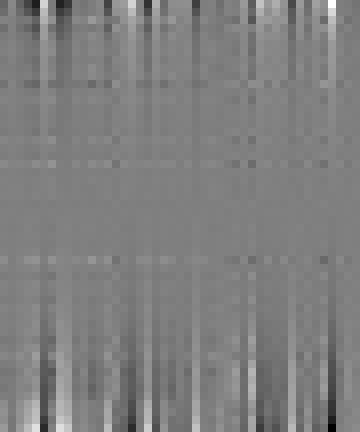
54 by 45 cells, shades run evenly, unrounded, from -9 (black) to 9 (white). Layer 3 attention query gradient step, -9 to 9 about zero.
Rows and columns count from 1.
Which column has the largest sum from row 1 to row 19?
42
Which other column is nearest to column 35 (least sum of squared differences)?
20
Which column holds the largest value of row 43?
32
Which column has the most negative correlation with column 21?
15
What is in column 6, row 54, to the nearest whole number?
-6
